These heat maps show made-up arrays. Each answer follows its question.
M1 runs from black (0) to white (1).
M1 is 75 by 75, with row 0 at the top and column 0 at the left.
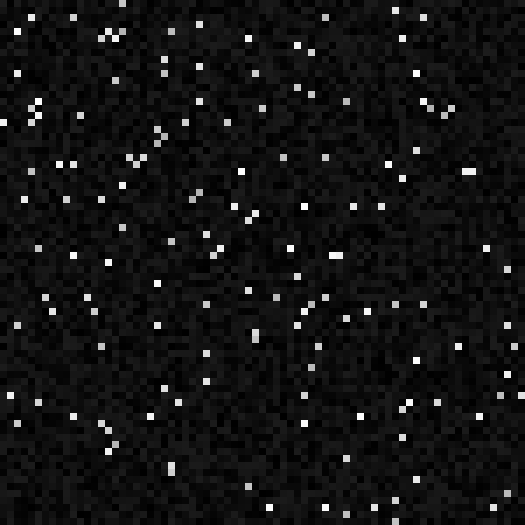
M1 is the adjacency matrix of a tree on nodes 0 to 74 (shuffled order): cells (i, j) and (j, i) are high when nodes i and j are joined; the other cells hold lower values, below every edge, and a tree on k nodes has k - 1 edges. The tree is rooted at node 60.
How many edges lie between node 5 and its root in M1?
2
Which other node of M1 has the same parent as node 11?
63
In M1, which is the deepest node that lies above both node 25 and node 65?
14
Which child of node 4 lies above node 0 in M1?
17
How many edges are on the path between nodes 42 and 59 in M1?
4
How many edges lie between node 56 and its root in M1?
2
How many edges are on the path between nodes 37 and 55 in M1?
6
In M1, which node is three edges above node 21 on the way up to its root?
2
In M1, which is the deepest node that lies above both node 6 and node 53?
46
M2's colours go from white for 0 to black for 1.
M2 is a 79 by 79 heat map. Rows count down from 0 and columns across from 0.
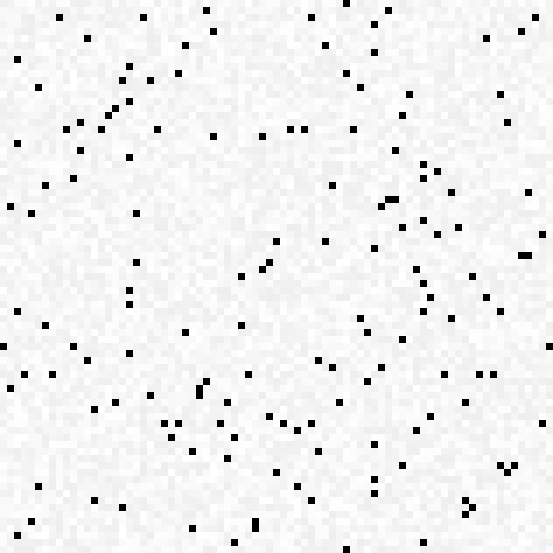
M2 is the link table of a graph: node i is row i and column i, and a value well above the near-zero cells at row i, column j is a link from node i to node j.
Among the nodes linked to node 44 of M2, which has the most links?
node 60
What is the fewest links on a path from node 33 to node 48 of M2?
7
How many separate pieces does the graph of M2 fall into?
5
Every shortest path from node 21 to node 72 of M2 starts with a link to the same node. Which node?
node 11
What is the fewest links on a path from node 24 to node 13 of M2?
7
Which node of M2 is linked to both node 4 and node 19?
node 30
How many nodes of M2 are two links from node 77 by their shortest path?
6
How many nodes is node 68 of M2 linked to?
1
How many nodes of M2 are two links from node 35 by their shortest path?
5
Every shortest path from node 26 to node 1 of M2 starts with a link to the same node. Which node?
node 47
